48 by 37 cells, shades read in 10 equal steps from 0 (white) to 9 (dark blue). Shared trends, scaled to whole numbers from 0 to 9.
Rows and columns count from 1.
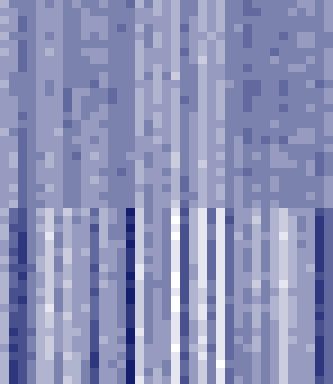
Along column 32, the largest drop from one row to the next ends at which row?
27
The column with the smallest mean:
20
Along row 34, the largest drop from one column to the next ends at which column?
16
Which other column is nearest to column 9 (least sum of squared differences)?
34
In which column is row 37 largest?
15
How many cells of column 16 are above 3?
8
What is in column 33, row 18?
4
